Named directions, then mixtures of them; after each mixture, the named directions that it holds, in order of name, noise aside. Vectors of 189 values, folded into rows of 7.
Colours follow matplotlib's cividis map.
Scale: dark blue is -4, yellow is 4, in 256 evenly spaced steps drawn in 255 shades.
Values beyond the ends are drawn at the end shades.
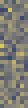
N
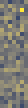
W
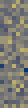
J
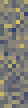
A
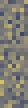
A, W.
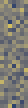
A, J, W.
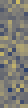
A, J, N.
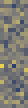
A, J, W.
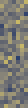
A, J.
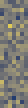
A, N, W.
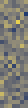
A.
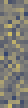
A, W.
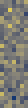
A, N.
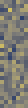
N.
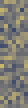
A, N, W.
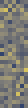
J, N, W.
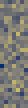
J, W.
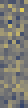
W.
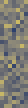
A.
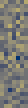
A, J, W.
